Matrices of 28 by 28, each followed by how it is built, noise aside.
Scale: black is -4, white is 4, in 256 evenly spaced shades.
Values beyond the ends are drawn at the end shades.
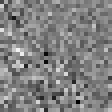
lower triangular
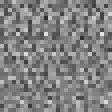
repeating columns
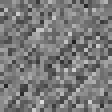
Hankel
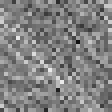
Toeplitz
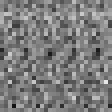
repeating columns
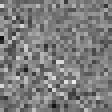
lower triangular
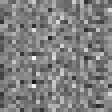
repeating rows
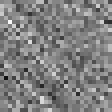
Toeplitz
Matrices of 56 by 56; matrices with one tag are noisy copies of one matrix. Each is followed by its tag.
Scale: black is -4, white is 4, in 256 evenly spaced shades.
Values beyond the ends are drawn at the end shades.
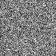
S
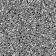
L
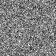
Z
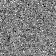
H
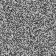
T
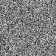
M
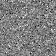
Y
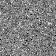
Y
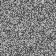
Z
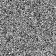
H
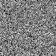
T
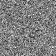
T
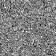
Y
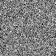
S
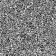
H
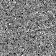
T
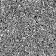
L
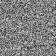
Y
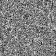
S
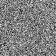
M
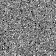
M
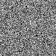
L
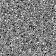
H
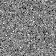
Z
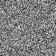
Z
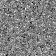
H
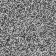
H
